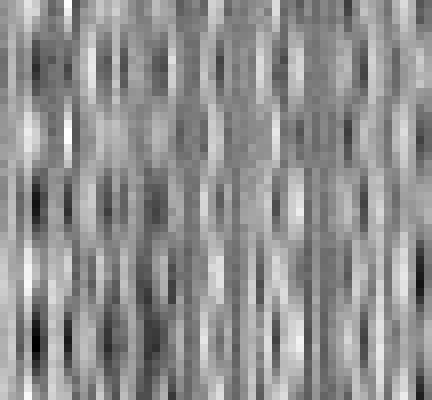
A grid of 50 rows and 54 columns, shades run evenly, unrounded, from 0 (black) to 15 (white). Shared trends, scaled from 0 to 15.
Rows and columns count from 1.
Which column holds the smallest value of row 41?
5
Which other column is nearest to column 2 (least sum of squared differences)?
34
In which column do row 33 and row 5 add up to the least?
53
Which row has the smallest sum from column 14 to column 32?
44
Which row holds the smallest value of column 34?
2
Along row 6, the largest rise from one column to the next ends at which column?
47
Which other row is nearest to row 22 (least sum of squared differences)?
30
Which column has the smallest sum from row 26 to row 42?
19
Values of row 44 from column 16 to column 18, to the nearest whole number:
6 10 7
